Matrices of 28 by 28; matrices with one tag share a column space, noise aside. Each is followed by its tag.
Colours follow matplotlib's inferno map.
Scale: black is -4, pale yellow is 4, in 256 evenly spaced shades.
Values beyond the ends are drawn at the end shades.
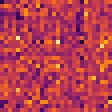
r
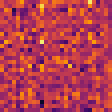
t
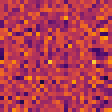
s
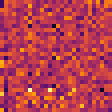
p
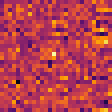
s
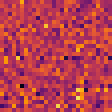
p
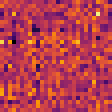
r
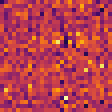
r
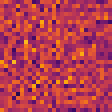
s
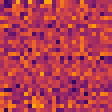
p
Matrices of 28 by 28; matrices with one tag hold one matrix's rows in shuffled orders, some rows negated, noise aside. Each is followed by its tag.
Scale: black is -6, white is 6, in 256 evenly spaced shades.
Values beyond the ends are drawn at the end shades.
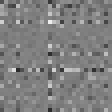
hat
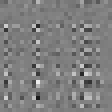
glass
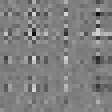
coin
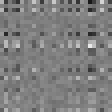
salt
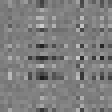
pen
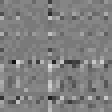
hat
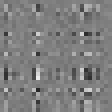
glass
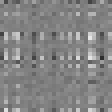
salt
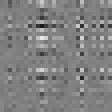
pen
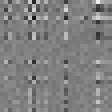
coin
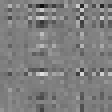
pen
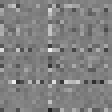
hat
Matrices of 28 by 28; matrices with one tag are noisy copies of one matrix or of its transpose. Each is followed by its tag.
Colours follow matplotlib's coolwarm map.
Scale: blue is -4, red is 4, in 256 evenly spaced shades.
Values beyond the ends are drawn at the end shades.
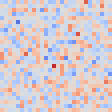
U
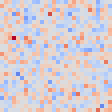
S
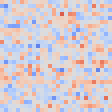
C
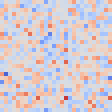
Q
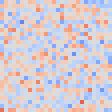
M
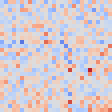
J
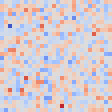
S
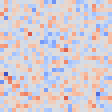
Q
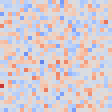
U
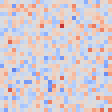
S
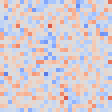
Q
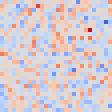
M
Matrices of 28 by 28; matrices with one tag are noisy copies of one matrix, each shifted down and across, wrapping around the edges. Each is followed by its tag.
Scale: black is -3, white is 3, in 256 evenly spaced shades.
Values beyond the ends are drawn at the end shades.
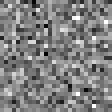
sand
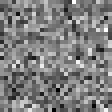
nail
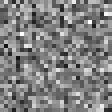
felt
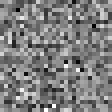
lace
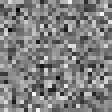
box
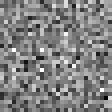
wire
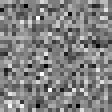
lace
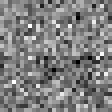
nail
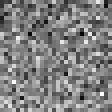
nail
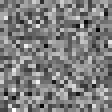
wire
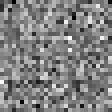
box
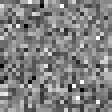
felt
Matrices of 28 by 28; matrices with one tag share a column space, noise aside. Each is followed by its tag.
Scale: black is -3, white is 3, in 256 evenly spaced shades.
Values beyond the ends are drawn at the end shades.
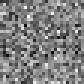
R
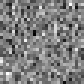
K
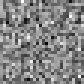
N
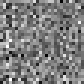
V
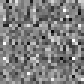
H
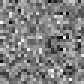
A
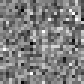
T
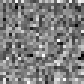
V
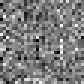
R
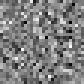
A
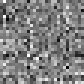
V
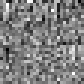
H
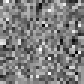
H
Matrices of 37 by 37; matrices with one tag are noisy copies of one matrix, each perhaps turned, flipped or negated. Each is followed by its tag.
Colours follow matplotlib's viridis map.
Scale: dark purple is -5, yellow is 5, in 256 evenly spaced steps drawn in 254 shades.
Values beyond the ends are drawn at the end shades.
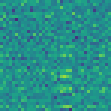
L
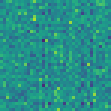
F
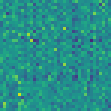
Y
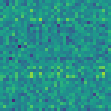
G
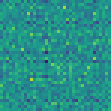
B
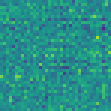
F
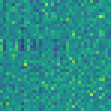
L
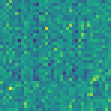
Y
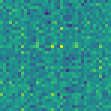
B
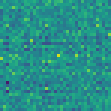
F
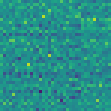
Y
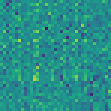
Y
